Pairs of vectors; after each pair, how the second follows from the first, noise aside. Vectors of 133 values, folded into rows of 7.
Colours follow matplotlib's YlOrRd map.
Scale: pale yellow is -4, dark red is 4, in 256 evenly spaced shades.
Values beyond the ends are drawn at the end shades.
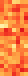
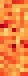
negated.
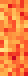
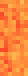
negated, shrunk.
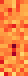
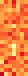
negated.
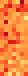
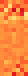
wrapped around, negated, partly zeroed.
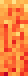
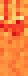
wrapped around, negated, partly zeroed.
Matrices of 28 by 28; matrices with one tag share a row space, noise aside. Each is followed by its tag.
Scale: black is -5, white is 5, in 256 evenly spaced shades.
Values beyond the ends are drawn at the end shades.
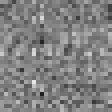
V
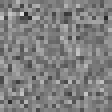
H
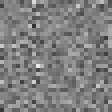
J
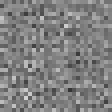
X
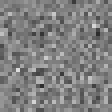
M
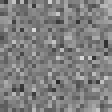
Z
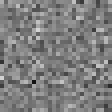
J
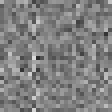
J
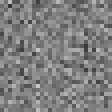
H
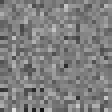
X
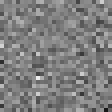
J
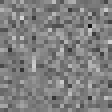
Z
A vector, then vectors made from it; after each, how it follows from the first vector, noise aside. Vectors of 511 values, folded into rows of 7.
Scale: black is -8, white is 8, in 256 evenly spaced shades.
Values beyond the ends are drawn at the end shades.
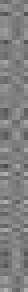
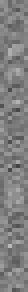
wrapped around, negated.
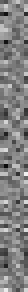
scaled up.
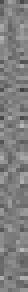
reversed, negated.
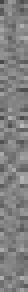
reversed, negated.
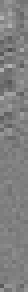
wrapped around, negated, partly zeroed.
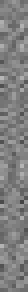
wrapped around, negated.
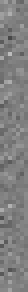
wrapped around, negated, partly zeroed.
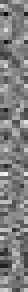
scaled up.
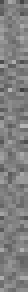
reversed, negated.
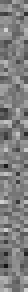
scaled up.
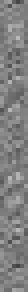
wrapped around, negated.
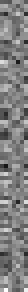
scaled up.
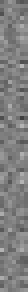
reversed, negated.
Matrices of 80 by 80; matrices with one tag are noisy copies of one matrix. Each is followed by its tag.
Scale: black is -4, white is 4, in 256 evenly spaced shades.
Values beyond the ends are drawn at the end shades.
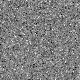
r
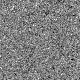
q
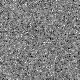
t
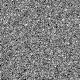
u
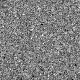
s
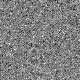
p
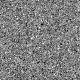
s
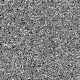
r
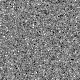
q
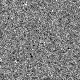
t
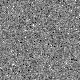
q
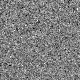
p
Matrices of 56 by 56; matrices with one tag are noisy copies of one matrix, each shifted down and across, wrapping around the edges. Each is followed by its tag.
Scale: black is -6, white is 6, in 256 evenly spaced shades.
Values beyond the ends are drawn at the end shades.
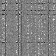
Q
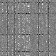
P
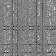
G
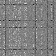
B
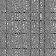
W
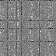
W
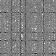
W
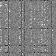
Q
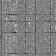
P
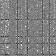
P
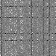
B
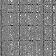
W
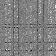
G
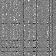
Q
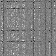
B
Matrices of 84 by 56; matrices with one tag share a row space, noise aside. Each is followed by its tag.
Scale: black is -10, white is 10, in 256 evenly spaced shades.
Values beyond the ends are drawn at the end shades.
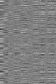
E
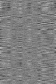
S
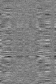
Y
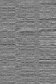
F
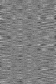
S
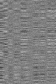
E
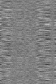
Y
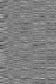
E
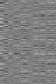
E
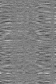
Y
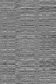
F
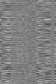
Y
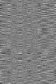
S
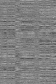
F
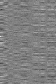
E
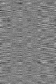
S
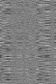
Y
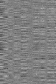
E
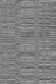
F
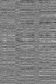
F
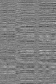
F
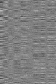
E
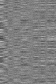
E
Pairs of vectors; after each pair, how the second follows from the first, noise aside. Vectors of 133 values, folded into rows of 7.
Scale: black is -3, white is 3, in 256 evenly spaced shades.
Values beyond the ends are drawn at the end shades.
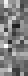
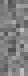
reversed, shrunk.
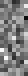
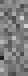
reversed, shrunk.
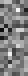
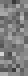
wrapped around, shrunk.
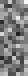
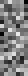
sign-scrambled.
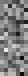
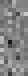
reversed, partly zeroed.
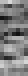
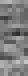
shrunk.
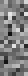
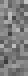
shrunk.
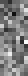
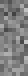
shrunk.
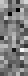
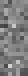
reversed, negated, shrunk.
